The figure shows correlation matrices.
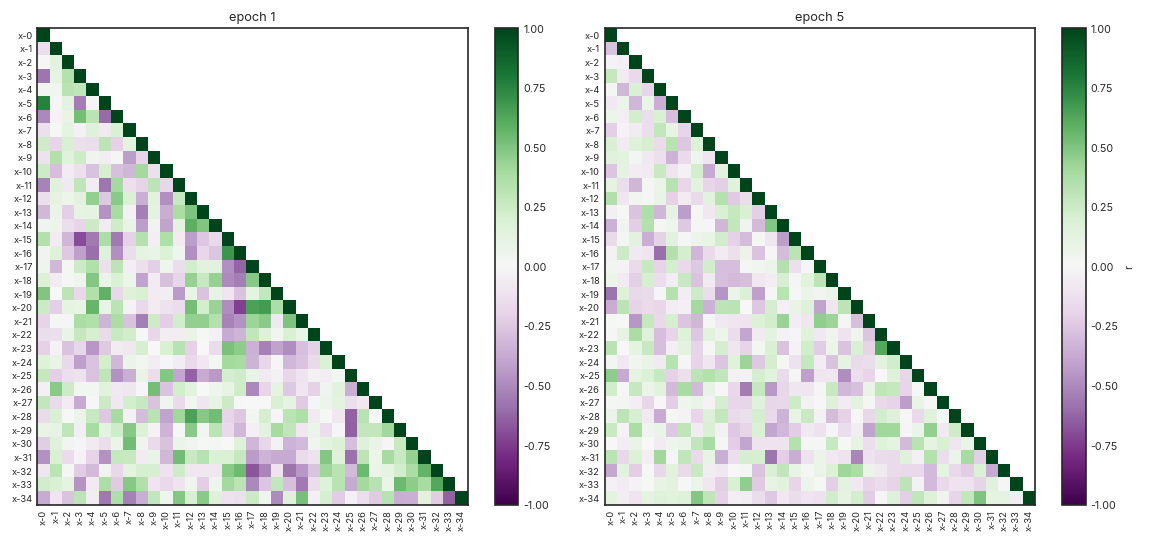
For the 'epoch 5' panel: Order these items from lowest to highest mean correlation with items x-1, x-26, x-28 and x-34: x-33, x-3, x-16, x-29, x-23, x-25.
x-33, x-25, x-3, x-16, x-23, x-29
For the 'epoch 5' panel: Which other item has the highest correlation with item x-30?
x-34
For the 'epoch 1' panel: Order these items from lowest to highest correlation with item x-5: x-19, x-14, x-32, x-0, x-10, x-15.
x-14, x-32, x-10, x-15, x-19, x-0
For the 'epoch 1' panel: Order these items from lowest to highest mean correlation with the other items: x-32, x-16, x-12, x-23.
x-16, x-23, x-32, x-12
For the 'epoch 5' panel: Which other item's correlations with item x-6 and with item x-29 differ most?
x-8
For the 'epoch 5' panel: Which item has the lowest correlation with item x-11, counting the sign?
x-26
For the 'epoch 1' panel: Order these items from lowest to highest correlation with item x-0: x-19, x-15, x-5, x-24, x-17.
x-17, x-24, x-15, x-19, x-5
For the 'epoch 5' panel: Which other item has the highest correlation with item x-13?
x-14
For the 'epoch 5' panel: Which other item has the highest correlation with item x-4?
x-31
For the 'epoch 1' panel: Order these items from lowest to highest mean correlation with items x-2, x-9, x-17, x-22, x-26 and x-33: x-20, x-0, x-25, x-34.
x-25, x-34, x-0, x-20
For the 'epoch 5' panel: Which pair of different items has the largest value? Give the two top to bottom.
x-22, x-23
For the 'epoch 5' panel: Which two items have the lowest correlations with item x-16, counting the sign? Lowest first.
x-4, x-25
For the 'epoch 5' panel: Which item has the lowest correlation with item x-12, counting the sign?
x-19
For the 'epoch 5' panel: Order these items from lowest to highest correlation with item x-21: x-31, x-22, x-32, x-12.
x-22, x-31, x-32, x-12
